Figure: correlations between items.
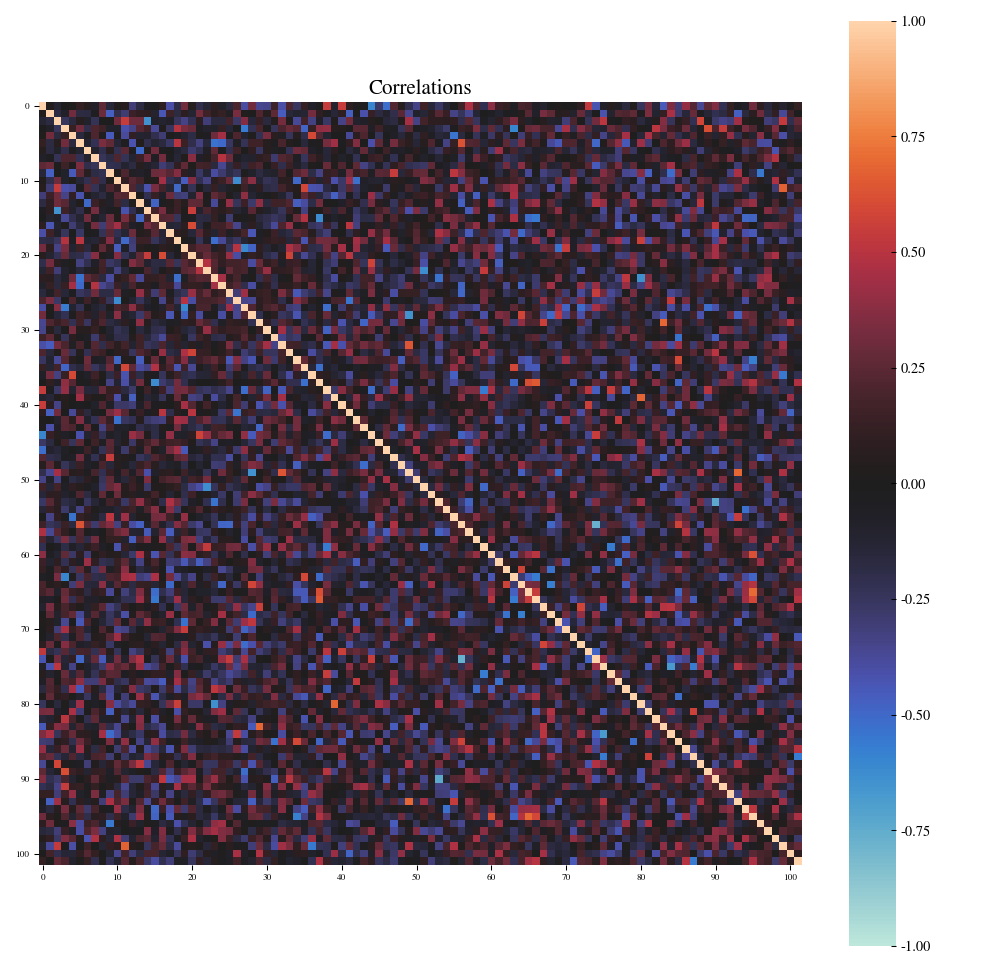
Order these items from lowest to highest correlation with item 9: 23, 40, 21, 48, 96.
96, 23, 21, 48, 40
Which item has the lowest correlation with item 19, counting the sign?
27
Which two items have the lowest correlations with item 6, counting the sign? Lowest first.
13, 98
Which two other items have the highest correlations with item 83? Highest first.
29, 67
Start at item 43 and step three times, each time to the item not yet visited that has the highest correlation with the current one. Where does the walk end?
89
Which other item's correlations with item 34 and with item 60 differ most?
95
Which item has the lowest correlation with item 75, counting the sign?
84
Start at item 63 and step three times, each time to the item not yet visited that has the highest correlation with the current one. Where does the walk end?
99
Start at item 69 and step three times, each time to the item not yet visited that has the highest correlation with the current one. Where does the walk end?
62
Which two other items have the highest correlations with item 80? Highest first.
39, 18
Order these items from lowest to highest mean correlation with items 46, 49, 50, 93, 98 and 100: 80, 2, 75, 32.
2, 75, 80, 32
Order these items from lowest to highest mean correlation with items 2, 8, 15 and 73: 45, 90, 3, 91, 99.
91, 3, 45, 90, 99
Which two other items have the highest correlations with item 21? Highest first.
44, 22
